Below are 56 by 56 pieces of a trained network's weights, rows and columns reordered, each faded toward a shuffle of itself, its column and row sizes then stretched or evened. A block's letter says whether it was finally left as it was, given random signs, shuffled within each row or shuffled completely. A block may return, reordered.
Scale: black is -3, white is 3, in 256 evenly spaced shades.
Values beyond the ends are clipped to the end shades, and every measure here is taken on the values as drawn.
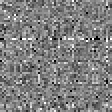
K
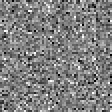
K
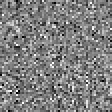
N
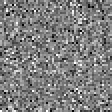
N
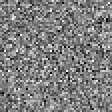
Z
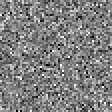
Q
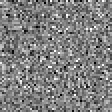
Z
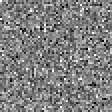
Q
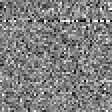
Z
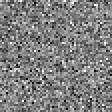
Z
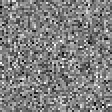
Q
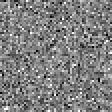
Q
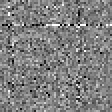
N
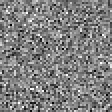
Z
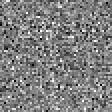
Z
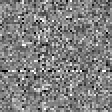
N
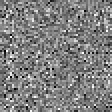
K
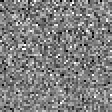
Z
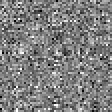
K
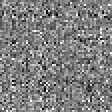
K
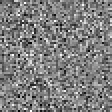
N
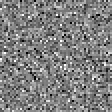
Z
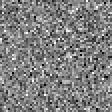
Q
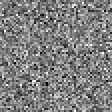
Z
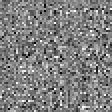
K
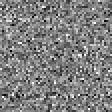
Z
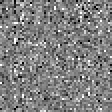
N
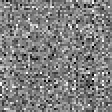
K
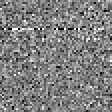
Z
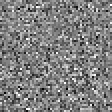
N
